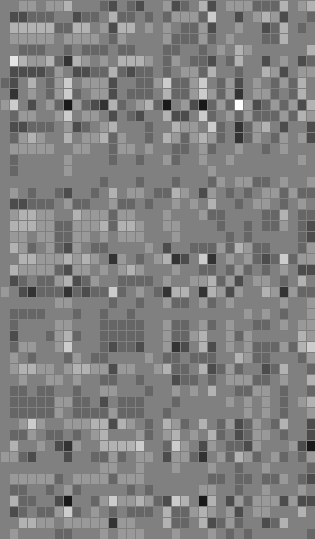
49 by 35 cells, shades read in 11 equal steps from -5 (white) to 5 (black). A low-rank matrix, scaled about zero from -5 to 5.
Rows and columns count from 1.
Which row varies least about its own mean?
16
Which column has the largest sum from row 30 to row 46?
27
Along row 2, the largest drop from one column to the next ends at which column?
24
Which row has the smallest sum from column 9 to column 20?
41
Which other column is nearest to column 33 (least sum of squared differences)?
1
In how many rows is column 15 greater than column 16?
13
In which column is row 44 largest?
35
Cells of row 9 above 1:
3
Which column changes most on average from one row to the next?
8
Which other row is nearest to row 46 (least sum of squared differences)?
18
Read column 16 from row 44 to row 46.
-1 0 -2
